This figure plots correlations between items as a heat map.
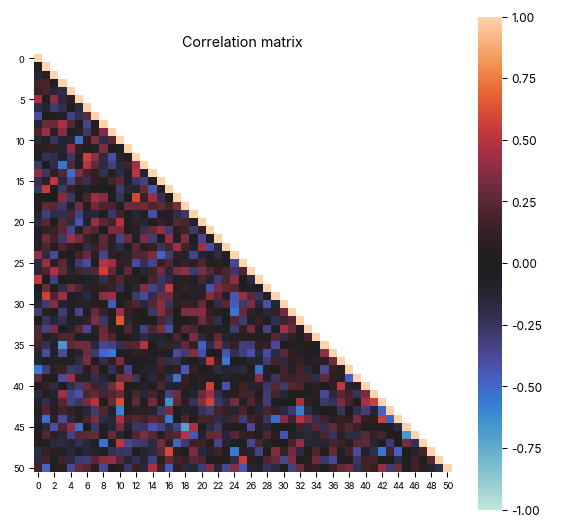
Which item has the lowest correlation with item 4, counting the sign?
14
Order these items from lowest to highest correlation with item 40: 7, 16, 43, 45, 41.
43, 16, 45, 7, 41
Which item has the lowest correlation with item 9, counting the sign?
36
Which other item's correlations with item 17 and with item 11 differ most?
39
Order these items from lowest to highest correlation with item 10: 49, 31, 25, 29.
29, 25, 49, 31
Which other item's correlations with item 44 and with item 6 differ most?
33
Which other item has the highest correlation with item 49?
25
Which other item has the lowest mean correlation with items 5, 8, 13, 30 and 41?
47
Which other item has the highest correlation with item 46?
18
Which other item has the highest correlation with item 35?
13
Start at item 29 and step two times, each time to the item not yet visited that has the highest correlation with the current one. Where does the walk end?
16
